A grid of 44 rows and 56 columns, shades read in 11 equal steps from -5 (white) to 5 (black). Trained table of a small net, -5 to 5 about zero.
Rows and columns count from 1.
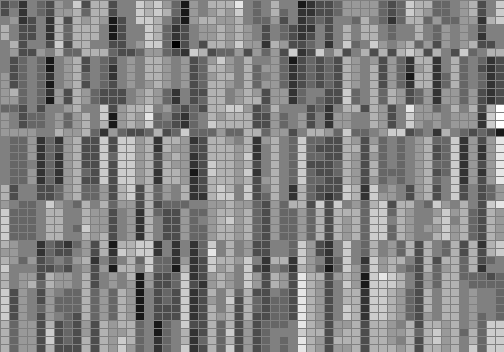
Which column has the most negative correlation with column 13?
17
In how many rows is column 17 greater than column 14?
14
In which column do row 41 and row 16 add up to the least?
56
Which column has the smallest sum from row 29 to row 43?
34
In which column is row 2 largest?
21
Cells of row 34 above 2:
7
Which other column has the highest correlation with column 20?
30
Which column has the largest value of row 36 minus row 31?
16
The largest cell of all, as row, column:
6, 20
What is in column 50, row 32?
1
